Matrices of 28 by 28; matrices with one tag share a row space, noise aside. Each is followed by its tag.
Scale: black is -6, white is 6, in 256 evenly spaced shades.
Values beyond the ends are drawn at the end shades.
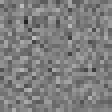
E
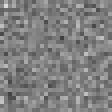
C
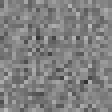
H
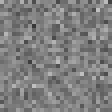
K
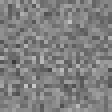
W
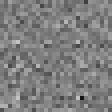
W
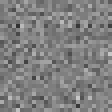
W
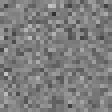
H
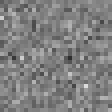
W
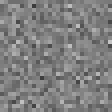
W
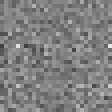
W
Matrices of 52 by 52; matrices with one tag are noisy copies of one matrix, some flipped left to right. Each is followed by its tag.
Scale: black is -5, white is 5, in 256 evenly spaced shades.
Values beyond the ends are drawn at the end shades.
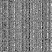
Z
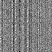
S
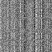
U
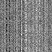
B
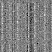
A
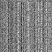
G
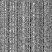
G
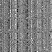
U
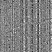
S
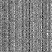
Z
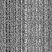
B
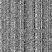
U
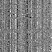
U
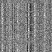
A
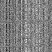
B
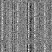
A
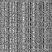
G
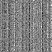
Z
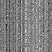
B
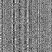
S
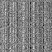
G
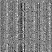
A
